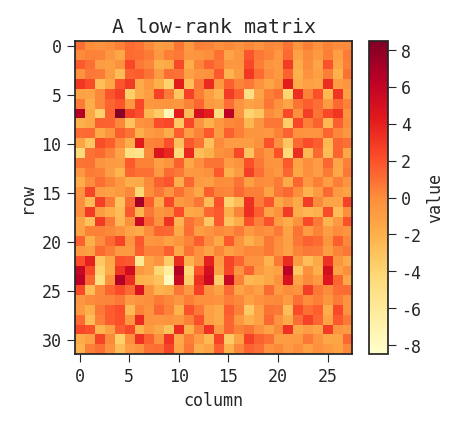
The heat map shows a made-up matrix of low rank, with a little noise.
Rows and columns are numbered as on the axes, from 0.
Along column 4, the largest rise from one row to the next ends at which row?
7
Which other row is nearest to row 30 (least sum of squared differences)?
18
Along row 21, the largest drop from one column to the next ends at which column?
10
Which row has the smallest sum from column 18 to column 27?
17
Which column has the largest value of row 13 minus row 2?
9
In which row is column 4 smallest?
30
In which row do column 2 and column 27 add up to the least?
24
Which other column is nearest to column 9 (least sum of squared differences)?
2
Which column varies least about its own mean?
20
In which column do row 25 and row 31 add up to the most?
6
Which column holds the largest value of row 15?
1
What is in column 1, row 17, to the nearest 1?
3
